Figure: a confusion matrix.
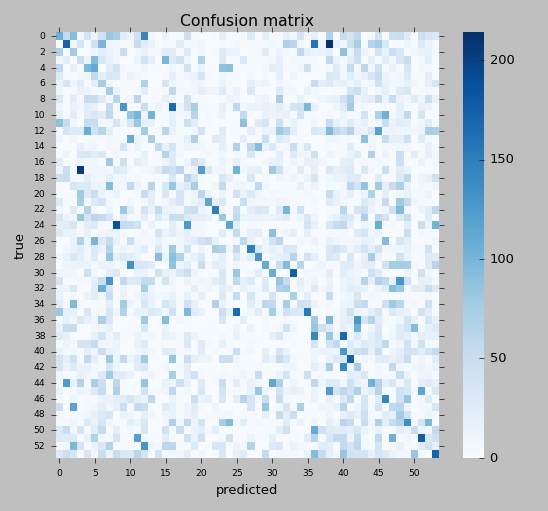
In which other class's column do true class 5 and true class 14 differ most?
28
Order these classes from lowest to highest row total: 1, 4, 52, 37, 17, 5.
5, 37, 4, 52, 17, 1
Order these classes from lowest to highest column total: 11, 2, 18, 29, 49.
29, 11, 2, 18, 49
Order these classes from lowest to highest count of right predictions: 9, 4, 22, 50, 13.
50, 13, 4, 9, 22
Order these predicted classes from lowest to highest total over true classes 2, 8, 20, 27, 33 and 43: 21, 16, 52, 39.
21, 39, 52, 16
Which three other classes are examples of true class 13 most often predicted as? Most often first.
10, 43, 19
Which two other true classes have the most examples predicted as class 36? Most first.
1, 38
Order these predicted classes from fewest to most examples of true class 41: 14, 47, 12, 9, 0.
14, 47, 0, 9, 12
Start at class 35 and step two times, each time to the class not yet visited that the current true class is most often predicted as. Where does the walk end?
30
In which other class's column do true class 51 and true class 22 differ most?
11
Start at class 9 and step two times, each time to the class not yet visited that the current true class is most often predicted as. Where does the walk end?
7
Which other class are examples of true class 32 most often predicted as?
6
